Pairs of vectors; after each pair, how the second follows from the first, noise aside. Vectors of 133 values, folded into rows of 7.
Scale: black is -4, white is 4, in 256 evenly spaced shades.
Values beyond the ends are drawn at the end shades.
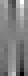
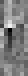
wrapped around, negated.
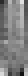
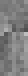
wrapped around, shrunk.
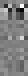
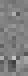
wrapped around, shrunk.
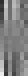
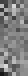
sign-scrambled.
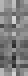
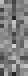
sign-scrambled.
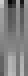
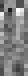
wrapped around, negated.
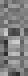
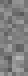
wrapped around, shrunk.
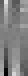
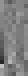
wrapped around, shrunk.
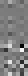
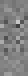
wrapped around, negated, shrunk.
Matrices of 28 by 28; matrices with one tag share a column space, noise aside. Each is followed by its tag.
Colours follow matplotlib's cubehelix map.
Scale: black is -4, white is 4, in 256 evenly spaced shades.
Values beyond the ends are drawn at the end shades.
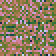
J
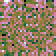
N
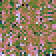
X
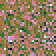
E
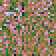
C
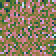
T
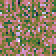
C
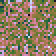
T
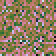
E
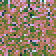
N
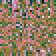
N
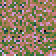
E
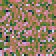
E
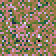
J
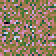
J
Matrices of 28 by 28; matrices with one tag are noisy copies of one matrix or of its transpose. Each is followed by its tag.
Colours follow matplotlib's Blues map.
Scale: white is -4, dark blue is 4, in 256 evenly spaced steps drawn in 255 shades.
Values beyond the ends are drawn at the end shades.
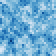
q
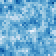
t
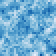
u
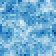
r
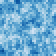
t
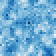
u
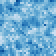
t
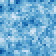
t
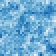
u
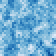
u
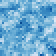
u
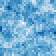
r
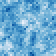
r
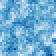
u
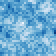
r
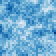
r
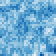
u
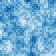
r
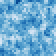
t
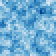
q
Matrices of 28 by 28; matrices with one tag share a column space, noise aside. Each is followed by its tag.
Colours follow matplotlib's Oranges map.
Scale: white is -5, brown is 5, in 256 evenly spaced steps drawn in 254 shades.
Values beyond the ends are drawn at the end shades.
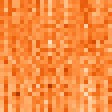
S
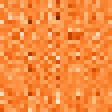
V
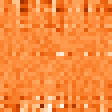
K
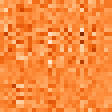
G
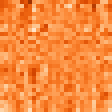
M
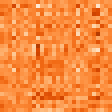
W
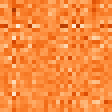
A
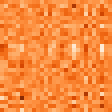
W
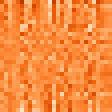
M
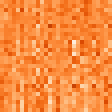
S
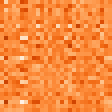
A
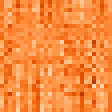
S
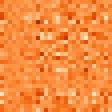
V
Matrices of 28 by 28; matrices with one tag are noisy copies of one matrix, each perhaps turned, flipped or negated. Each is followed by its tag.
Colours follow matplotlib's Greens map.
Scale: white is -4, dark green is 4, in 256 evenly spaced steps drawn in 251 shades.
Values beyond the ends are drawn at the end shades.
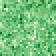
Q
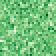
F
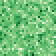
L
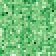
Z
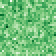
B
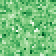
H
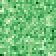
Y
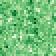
Q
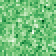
H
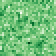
H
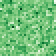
Y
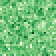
H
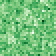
H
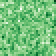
Y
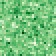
H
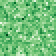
L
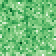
Z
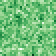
L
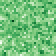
Z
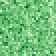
B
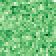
Y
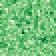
H
